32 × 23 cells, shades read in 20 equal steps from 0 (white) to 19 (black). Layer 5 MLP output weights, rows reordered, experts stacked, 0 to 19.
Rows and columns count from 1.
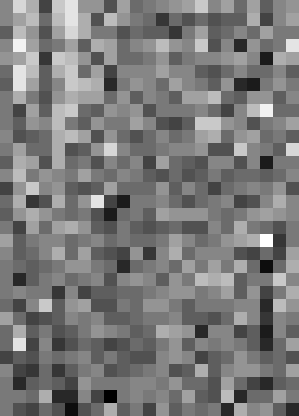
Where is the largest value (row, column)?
31, 9
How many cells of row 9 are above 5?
19
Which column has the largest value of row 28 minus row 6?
2
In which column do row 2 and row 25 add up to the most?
21
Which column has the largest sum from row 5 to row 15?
4
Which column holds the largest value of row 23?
5
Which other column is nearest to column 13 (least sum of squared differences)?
15
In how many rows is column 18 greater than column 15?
12
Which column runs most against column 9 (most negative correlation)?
18
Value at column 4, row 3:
13
